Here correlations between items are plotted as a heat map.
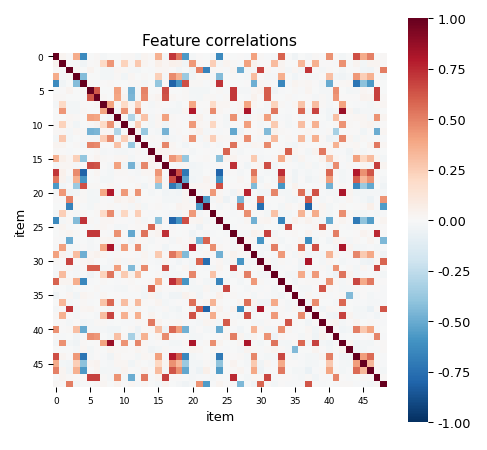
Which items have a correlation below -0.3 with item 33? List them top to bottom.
4, 19, 24
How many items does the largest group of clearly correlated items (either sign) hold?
14
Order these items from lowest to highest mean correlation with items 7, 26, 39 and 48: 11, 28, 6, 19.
11, 19, 28, 6
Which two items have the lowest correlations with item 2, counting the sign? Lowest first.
22, 27
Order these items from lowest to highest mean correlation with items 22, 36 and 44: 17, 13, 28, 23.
13, 23, 28, 17
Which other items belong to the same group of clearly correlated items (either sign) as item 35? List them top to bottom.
43
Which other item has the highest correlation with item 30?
37
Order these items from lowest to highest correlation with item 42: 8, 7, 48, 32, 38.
48, 7, 32, 38, 8
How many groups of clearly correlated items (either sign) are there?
6
